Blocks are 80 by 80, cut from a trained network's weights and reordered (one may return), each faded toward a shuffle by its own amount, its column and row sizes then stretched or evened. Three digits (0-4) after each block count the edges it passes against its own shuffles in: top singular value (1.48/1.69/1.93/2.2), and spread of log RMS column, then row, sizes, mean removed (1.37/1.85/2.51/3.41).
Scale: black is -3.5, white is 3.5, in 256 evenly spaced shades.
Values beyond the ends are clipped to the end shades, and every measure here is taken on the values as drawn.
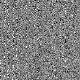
0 3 0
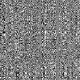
2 3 2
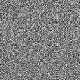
3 0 1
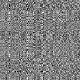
4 3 2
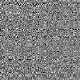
3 2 3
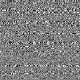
2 0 4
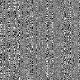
2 4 0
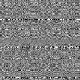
4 0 4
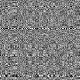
4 1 3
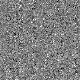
0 2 1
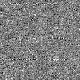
2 0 1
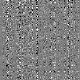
1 4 2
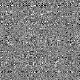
1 2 3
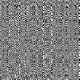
4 4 2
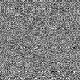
4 0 2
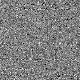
0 0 2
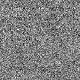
1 1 1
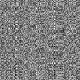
4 2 1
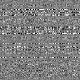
3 0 4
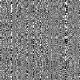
4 4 0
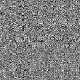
2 0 3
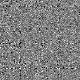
2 2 2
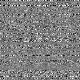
1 0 4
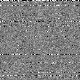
3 0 3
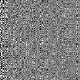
4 4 0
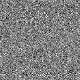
1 1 1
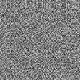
4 0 1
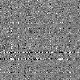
3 2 3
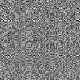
4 1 2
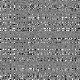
3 3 4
